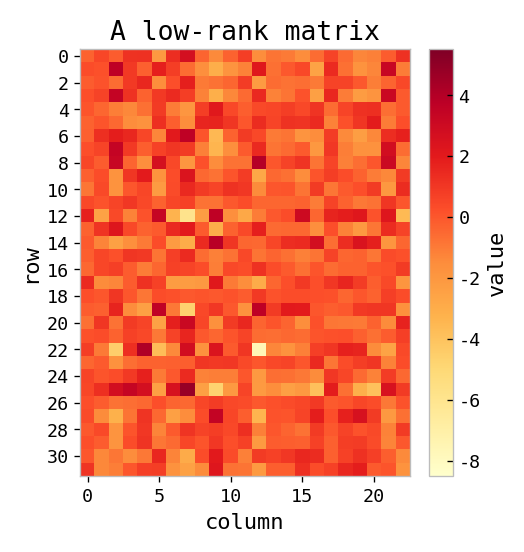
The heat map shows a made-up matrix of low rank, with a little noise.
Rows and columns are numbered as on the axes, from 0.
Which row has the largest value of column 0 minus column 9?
25
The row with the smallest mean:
22
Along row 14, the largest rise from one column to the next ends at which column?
8
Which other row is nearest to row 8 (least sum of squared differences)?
1
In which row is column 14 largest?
19
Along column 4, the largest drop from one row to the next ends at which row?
23
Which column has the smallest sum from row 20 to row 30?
12
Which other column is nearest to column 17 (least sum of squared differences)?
0
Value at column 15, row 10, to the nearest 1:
-1
